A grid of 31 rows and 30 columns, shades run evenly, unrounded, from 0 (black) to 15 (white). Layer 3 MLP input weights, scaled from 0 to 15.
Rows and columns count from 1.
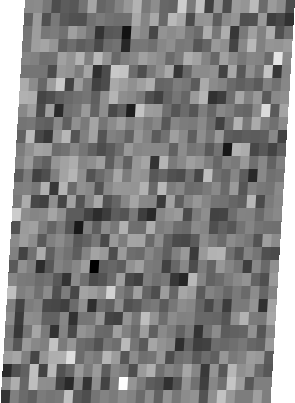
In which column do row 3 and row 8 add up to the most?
21
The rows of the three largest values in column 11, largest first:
6, 8, 7
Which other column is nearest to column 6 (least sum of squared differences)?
17
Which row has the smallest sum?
24
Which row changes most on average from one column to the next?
30
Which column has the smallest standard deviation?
3
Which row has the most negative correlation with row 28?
25
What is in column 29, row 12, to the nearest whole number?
4
